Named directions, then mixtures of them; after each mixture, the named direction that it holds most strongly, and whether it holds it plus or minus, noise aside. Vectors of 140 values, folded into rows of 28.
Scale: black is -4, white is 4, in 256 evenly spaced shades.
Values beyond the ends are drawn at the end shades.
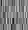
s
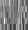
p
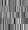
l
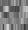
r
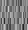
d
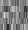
r, minus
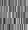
l, plus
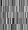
s, plus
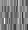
p, plus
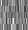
s, minus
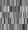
d, plus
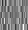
d, minus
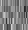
s, minus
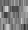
r, plus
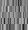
d, plus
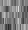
r, minus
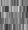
r, minus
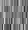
p, plus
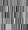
l, minus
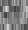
r, plus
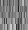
p, minus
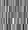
s, minus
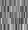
d, minus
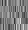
l, plus
